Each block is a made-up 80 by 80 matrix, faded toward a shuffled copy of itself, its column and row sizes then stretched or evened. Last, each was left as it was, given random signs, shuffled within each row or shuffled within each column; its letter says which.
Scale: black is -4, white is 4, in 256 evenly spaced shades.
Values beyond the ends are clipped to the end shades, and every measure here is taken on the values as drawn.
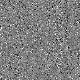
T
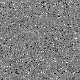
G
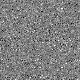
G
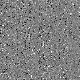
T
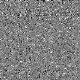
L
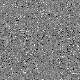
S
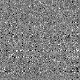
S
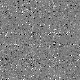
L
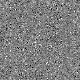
T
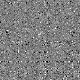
S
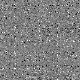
L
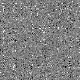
L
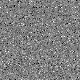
G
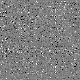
S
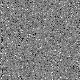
T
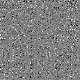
S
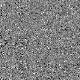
S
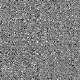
S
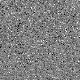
G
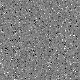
T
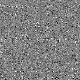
L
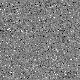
G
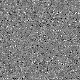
G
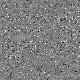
G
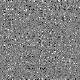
S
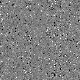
T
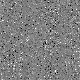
T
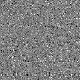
S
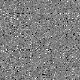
S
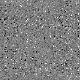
S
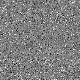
G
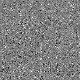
L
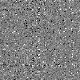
S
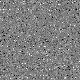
G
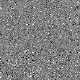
L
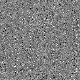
T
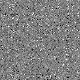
L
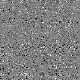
S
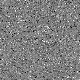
G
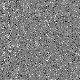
T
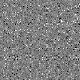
S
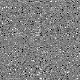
S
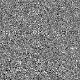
S
